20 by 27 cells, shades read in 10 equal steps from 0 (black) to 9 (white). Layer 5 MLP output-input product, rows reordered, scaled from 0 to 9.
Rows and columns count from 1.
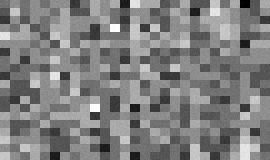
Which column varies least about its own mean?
5
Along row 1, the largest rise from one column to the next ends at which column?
14
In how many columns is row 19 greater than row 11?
8
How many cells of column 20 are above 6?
2
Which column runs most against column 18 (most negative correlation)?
4
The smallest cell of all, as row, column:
1, 25
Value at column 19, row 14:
3
